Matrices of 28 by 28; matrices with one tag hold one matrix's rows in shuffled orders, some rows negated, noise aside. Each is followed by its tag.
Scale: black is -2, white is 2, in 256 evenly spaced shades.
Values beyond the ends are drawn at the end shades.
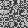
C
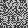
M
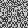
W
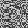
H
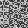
C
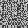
W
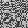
H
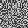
W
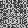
M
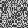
W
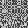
W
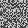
M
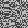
H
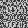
M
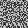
M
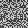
M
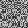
W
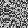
H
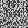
M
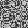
H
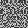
M
